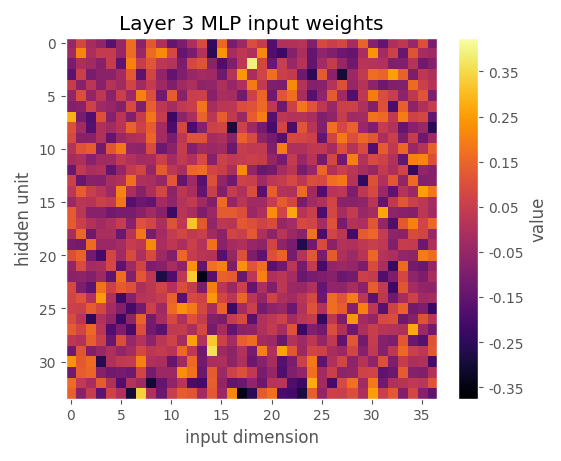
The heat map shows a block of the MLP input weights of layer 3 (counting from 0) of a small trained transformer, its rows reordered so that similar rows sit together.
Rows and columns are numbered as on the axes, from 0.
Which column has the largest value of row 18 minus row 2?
24
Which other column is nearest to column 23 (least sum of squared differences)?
9
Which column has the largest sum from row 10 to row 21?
17
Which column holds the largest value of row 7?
0
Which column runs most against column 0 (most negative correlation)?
25
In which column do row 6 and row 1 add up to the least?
21
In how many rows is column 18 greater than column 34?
19
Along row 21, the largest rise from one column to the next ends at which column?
33
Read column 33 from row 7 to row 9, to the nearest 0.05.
0.2 -0.15 -0.1
